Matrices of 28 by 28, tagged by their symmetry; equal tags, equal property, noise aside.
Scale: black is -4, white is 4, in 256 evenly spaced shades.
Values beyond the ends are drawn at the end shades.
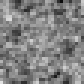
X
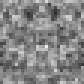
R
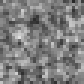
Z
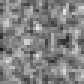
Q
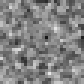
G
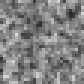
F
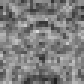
R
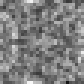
Q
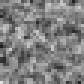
F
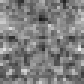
R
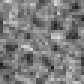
X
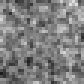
Z
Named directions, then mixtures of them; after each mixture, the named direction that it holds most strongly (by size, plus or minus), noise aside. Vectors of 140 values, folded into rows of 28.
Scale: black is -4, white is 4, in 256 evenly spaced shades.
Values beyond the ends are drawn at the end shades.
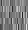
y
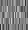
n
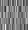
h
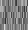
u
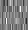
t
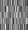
h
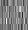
t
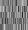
u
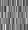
h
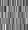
h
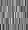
n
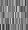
n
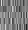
y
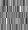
t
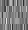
t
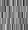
h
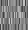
n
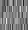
t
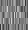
n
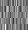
h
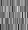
y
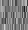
u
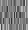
n
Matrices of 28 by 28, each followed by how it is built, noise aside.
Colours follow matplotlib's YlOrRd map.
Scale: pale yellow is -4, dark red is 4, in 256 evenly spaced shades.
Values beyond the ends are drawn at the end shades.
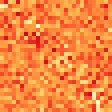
banded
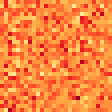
low rank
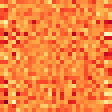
low rank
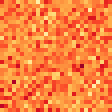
Hankel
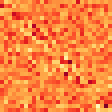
banded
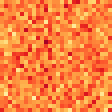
noise
